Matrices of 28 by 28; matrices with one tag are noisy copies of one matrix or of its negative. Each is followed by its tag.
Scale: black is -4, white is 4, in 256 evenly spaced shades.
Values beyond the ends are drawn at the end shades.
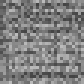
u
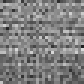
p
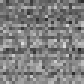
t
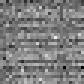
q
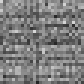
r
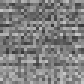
p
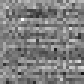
q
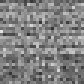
p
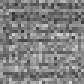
u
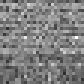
p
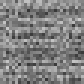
q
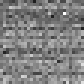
t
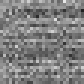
q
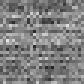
r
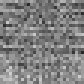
p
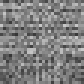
p
